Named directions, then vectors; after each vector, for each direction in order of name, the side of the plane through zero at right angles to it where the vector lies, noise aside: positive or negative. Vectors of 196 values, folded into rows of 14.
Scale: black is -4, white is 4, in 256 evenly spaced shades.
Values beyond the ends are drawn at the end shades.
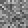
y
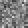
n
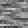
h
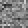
positive, positive, positive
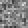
positive, positive, negative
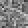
positive, negative, negative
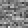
negative, positive, negative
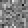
negative, negative, positive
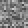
positive, negative, positive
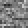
positive, positive, positive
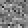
negative, negative, negative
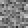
positive, negative, negative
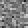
positive, negative, negative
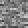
positive, negative, negative
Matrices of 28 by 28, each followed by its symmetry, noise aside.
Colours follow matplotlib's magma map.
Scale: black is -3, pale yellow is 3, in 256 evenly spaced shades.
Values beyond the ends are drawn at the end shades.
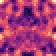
mirrored left to right.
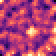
symmetric.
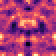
mirrored left to right.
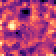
antisymmetric.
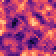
symmetric across the other diagonal.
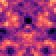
mirrored left to right.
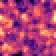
antisymmetric.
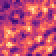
symmetric.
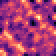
symmetric across the other diagonal.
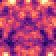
mirrored left to right.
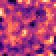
antisymmetric.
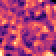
antisymmetric.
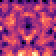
mirrored left to right.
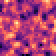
antisymmetric.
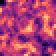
symmetric.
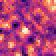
symmetric across the other diagonal.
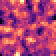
antisymmetric.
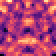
mirrored left to right.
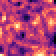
antisymmetric.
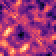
symmetric across the other diagonal.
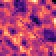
symmetric across the other diagonal.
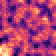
symmetric across the other diagonal.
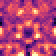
mirrored left to right.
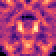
mirrored left to right.
